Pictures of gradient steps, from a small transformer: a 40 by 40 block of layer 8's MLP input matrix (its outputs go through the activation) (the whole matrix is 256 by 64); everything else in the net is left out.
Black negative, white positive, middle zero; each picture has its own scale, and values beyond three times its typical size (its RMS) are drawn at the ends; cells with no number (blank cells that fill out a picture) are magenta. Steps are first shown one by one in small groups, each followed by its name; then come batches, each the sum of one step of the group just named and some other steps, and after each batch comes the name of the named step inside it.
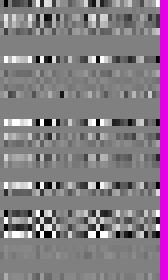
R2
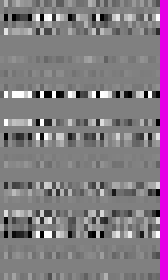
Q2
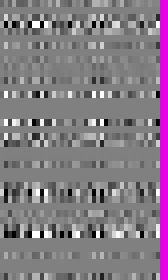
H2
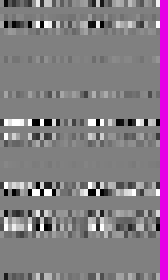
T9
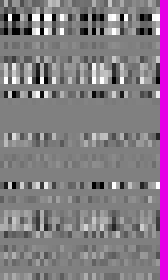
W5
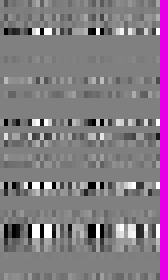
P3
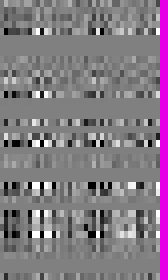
P3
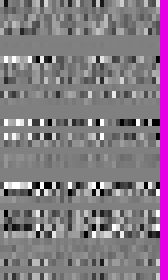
R2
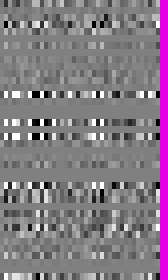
H2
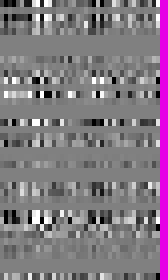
Q2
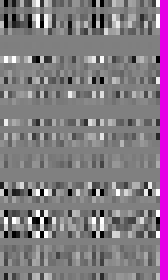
T9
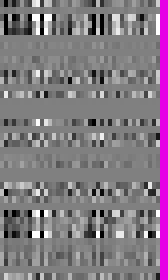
P3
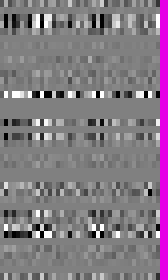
Q2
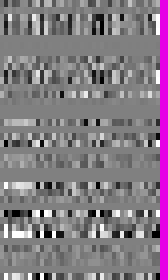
R2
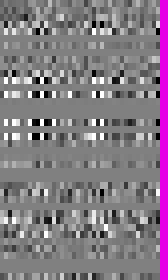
H2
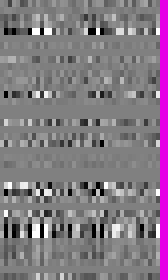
P3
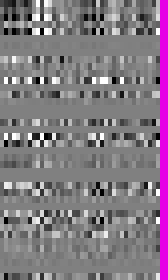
W5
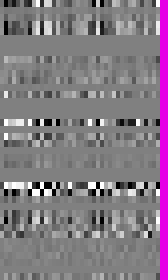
T9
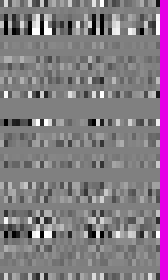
P3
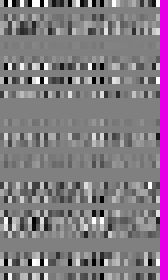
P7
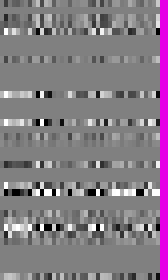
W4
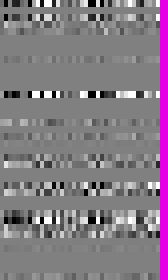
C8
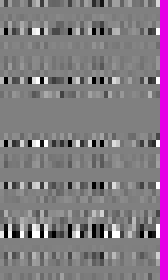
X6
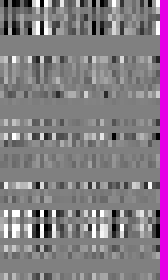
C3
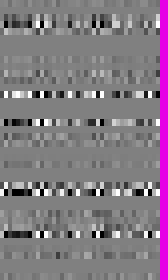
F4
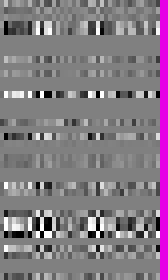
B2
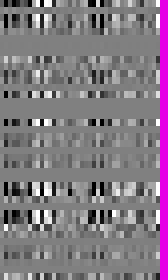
C8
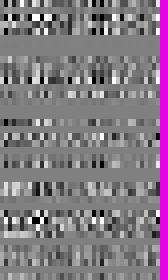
P7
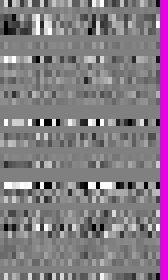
W4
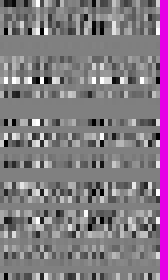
C3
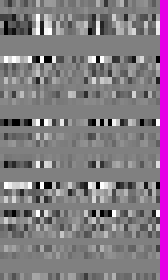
B2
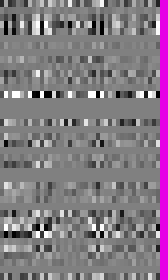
B2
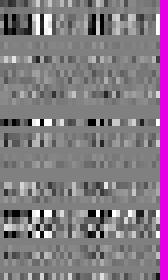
B2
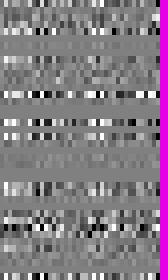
B2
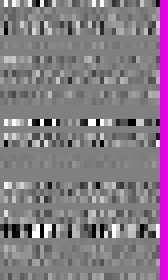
X6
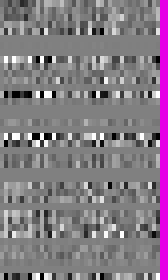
C3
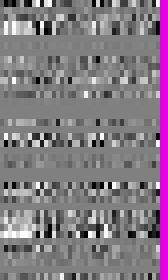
X6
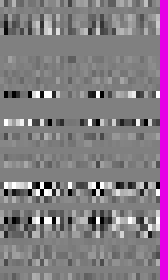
C8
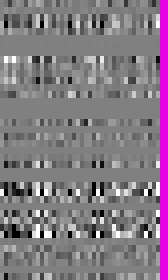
F4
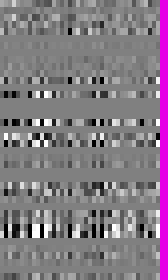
X6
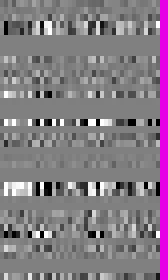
B2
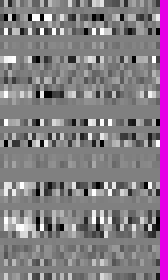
W4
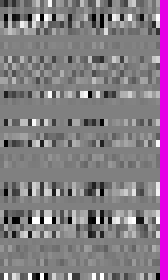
C8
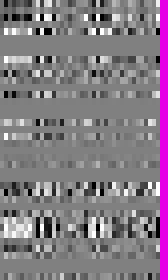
W4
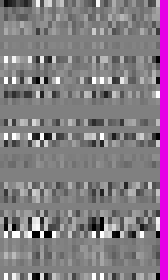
C3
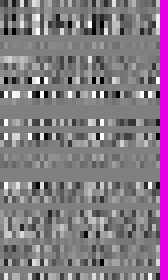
P7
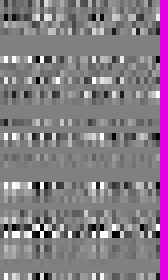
C3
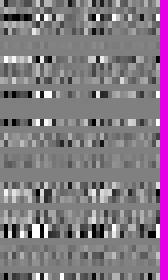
X6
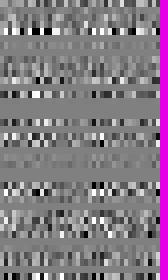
P7
